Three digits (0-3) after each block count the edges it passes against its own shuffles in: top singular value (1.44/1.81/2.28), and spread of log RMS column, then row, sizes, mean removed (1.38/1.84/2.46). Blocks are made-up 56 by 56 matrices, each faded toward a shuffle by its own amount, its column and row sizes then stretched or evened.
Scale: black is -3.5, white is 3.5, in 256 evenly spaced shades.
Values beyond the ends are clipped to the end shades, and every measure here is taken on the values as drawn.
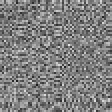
3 0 1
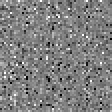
1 2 1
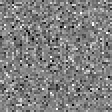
1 0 1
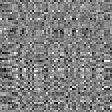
3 0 3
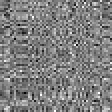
3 0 1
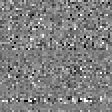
0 1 3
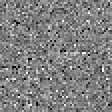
0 1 2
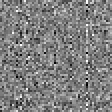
2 2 0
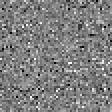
0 0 2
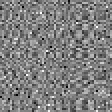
3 0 0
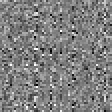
2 3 1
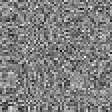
2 0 1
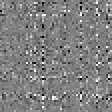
2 3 2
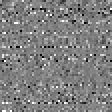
1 0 3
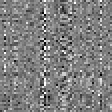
3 3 0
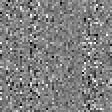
1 3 0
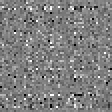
2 2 2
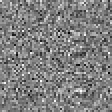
2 1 1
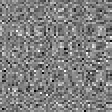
3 0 1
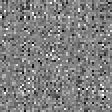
2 2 1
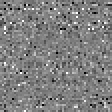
1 0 2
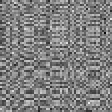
3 0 2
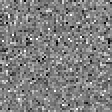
0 0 1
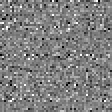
0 1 3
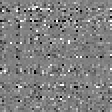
1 2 3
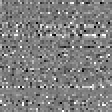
2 0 3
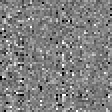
2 2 0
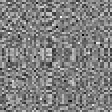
3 2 0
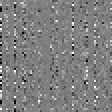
2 3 0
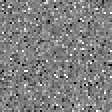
0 1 1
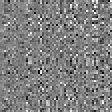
3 3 1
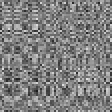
3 2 3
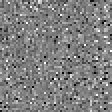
1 0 1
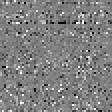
1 1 3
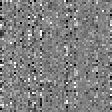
1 3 0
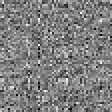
2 2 0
